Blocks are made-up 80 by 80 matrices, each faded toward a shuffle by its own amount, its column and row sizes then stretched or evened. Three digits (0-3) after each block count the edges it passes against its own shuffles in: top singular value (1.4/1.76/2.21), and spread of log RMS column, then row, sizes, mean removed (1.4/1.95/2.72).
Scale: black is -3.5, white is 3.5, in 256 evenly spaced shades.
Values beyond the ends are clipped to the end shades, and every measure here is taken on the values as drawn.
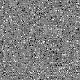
2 1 0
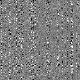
2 3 1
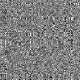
3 2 2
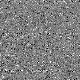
0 0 2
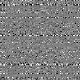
3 1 3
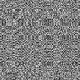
3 1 1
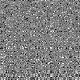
3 0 2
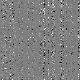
1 3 1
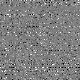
0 0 3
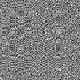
3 0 0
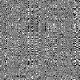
3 3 1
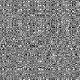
3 1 3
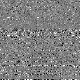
2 0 3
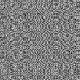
3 2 1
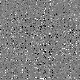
0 2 2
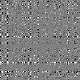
3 3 3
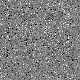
0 1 0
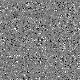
0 1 1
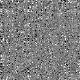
2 2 1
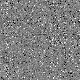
0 1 0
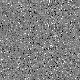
2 1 0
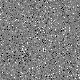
0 1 0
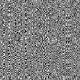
3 3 0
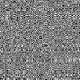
3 0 2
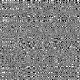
3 1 3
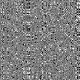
3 2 0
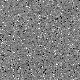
0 1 0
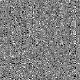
2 2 1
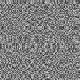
3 0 1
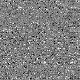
1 0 2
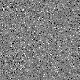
1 1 0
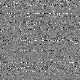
0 0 3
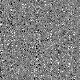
0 2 0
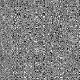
2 2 1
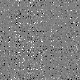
0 2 2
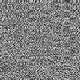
3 0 1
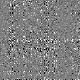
2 3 2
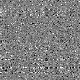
2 0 2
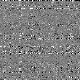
2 2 3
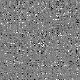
1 2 2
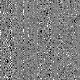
2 3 0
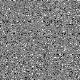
1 0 2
